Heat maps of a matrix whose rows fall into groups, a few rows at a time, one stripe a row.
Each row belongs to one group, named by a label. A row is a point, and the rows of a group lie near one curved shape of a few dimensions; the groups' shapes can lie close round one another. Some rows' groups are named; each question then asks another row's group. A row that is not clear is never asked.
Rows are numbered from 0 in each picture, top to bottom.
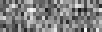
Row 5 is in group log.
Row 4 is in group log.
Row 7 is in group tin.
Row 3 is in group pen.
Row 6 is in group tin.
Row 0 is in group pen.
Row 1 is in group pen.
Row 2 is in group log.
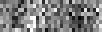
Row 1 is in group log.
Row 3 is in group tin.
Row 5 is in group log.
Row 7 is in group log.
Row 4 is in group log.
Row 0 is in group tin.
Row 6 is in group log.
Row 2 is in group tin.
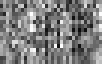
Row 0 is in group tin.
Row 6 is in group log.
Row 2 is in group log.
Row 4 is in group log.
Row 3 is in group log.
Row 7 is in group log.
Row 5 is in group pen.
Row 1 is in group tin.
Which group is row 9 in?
tin
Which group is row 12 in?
log
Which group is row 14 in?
log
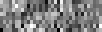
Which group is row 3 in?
tin
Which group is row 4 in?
tin
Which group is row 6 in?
log
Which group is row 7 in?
tin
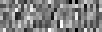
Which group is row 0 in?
tin
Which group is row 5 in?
pen
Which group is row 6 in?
pen
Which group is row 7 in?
tin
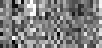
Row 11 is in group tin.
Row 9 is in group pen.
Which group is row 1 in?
log
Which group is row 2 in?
log
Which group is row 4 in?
pen
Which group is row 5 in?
log
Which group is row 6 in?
tin
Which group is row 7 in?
log
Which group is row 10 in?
log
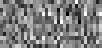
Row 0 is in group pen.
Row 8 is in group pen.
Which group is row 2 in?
tin
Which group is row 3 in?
tin
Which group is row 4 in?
pen
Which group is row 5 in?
pen
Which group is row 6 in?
log
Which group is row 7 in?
log
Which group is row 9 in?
log
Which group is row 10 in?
tin
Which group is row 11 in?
pen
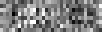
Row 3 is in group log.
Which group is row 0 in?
tin
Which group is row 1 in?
log
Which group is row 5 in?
log
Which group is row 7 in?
pen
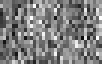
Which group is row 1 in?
log
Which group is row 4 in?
log
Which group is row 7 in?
tin
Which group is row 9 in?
tin
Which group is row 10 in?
pen
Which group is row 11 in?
pen
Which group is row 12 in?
tin
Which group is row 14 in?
pen
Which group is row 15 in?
pen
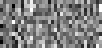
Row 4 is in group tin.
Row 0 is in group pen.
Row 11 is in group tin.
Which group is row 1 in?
log
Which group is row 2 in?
log
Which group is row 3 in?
pen
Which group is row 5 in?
pen
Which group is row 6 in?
tin
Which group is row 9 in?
log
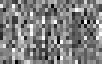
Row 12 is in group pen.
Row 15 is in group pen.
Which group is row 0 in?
tin
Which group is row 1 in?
pen
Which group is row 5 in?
tin
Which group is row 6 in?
log
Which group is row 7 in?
log
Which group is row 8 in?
log
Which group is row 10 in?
pen
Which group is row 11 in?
log
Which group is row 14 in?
pen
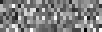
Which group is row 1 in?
pen
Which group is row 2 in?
log
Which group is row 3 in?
pen
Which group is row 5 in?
tin
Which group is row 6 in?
pen
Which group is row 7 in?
log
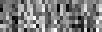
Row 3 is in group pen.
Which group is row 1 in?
tin
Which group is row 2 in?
tin
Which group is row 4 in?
log
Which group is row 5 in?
tin
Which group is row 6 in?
log
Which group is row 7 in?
tin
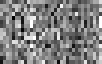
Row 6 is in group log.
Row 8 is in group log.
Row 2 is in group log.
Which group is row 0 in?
log
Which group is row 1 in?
pen
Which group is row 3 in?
pen
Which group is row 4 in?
log
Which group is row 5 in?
log
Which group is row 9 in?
log
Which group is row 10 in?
pen
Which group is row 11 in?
log
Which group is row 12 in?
tin
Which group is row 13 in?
log
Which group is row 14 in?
log
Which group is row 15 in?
tin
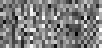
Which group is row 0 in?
tin
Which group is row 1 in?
pen
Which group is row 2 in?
log
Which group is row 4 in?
tin
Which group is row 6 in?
tin
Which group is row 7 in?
log
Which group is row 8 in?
tin
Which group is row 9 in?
log
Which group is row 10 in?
tin
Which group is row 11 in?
log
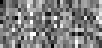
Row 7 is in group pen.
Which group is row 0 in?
tin
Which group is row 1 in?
tin
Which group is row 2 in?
log
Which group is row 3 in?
log
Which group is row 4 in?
tin
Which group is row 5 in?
log
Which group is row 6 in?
pen
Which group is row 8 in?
log
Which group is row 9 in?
pen
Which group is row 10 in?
pen
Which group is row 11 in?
pen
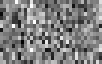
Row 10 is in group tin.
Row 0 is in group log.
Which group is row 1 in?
log
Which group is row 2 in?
log
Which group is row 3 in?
tin
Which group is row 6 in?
pen
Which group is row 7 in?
tin
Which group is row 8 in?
tin
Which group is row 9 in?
pen
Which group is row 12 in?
log
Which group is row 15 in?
tin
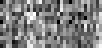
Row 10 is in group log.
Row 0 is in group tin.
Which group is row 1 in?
pen
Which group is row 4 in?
log
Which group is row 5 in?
tin
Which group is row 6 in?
tin
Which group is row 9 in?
log
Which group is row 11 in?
log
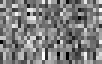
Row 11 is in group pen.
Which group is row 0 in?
tin
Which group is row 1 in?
pen
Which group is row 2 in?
log
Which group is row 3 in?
pen
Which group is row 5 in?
log
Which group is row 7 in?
tin
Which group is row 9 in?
log
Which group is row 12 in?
log
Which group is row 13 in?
tin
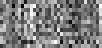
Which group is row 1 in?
log
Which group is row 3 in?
log
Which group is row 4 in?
pen
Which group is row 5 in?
tin
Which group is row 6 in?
log
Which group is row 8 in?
pen
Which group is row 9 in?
log
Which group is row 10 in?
tin
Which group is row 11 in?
tin
